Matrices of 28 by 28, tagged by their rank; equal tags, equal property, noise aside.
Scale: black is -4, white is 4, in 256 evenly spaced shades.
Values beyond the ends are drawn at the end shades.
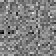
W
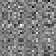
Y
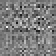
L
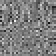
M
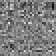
W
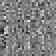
L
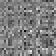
L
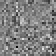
W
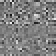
L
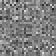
M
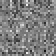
W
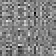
Y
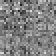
L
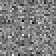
W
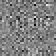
L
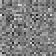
L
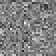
W
